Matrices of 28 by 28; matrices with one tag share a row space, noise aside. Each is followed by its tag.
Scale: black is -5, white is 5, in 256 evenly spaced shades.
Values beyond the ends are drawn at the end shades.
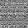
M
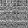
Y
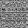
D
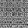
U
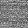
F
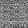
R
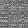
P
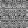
D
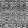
D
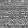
P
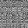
U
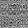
F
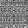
M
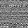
F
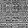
Y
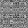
R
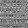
Y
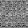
D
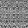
M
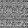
U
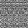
M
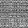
F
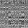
P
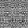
P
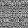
P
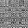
P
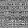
P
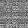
Y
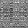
R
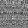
U
